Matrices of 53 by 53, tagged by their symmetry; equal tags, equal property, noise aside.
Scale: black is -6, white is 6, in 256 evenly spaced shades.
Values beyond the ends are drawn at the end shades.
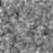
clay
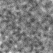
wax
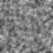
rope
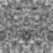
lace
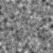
rope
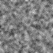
rope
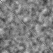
clay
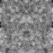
lace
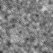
wax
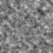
wax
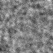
rope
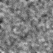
clay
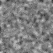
rope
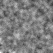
wax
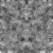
lace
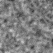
wax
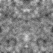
lace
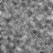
clay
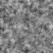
rope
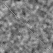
clay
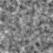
clay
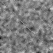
clay
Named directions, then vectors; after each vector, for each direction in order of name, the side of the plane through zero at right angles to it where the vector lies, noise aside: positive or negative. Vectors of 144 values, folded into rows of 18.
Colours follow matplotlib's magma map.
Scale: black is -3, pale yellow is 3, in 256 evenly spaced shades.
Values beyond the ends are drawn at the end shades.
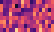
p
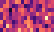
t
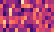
positive, negative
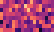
negative, negative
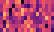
negative, positive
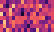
positive, negative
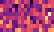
positive, positive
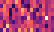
negative, positive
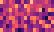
negative, negative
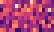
negative, negative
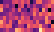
positive, positive
